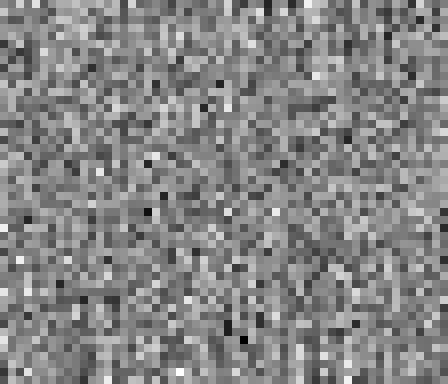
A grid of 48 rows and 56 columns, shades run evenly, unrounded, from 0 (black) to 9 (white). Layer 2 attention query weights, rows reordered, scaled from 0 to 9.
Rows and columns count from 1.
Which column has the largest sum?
35
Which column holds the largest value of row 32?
23
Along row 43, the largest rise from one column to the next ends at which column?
32
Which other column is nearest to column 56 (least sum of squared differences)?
17
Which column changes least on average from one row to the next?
36
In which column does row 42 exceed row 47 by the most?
1
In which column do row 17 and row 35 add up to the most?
56
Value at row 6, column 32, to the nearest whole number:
8
